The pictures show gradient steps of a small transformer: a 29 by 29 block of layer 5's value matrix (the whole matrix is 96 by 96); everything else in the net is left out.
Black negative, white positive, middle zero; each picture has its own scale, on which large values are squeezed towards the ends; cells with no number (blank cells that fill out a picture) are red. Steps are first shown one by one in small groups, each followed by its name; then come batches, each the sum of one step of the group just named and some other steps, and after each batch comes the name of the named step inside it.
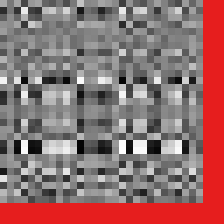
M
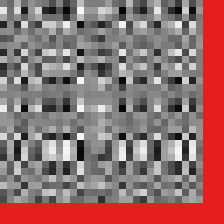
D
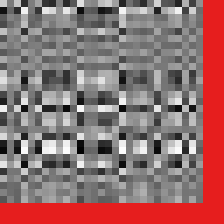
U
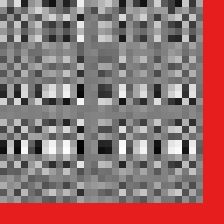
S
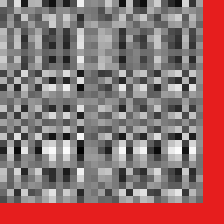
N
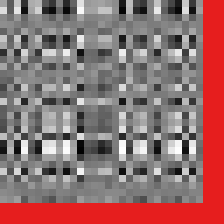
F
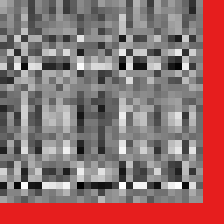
F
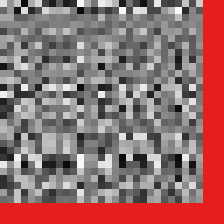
U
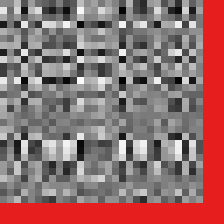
D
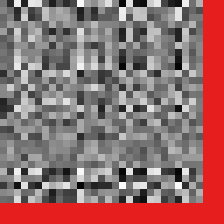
N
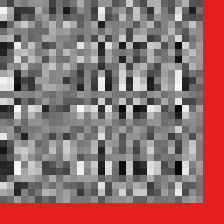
D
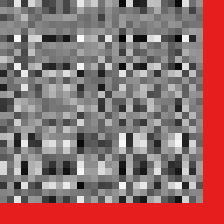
F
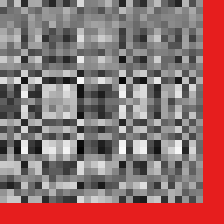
N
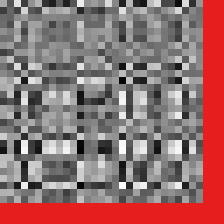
U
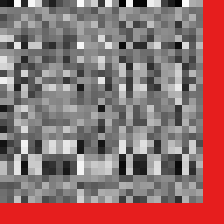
N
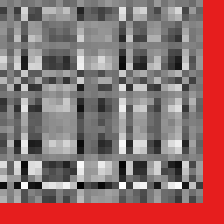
M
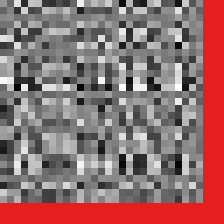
M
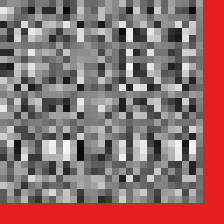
D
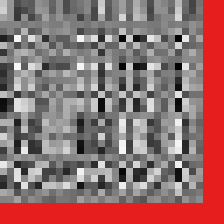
F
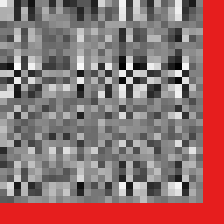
N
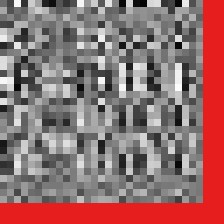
S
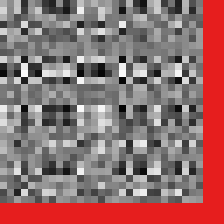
D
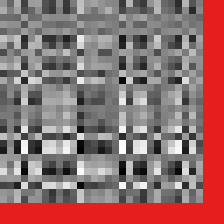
F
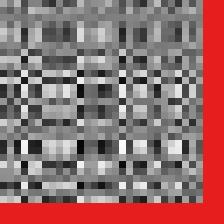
S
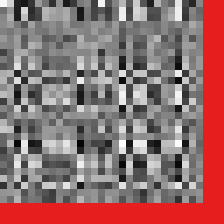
M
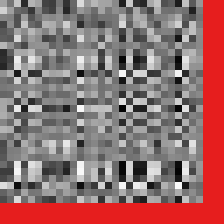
D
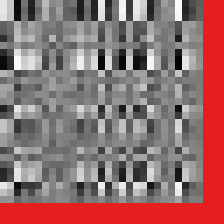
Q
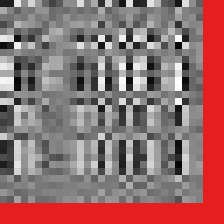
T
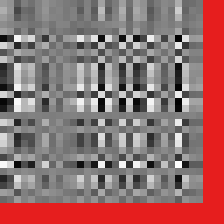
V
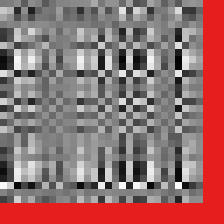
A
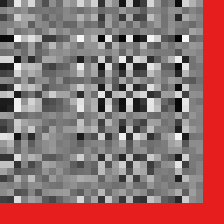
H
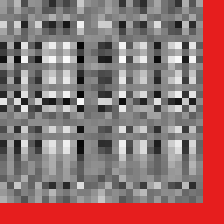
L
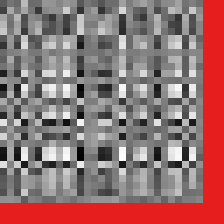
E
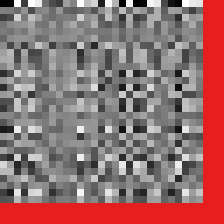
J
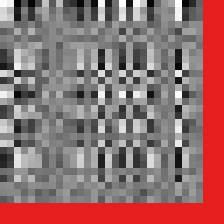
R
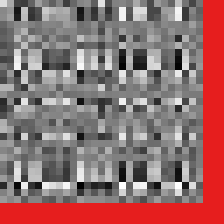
Q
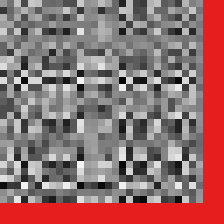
E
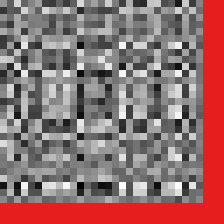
E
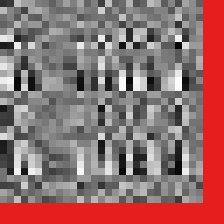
T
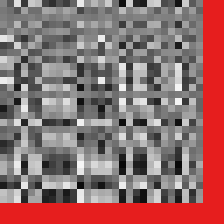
T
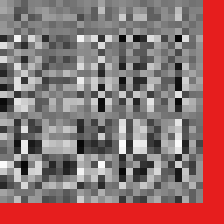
V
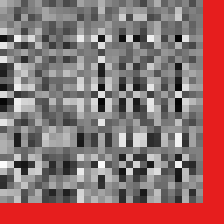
V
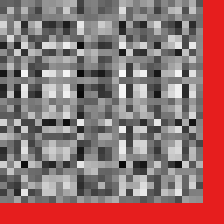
E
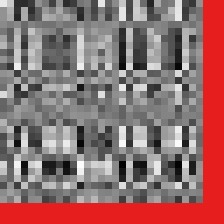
R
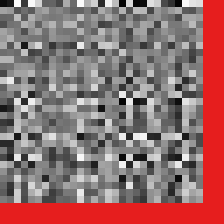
J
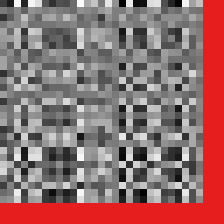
J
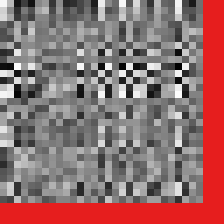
R
